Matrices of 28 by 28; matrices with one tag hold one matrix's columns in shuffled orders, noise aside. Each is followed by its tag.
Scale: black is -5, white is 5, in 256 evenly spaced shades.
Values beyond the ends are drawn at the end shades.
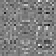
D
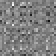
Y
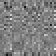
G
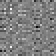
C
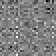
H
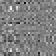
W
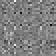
D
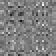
Y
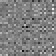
C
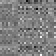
H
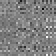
H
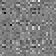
D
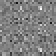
W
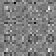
W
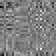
G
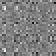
W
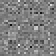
D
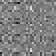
W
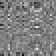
G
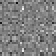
W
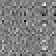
Y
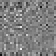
G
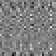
G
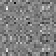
W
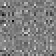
Y
